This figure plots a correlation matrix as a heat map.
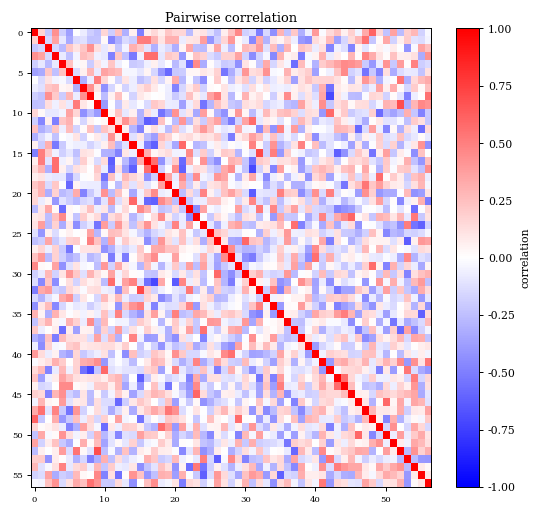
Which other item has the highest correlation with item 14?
21
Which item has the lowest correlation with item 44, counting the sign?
19
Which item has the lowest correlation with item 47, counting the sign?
5
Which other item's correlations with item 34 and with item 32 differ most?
56
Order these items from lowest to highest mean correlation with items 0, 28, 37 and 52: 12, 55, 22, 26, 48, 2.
26, 2, 55, 22, 12, 48
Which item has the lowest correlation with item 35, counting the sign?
55
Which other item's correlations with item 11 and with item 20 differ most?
31
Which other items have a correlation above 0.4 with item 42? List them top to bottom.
10, 20, 53
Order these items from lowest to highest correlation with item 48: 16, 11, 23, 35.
23, 16, 11, 35
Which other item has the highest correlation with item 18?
49
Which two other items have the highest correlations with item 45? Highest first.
23, 4
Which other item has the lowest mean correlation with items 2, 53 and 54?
20
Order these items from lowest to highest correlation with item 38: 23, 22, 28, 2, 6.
28, 22, 23, 6, 2
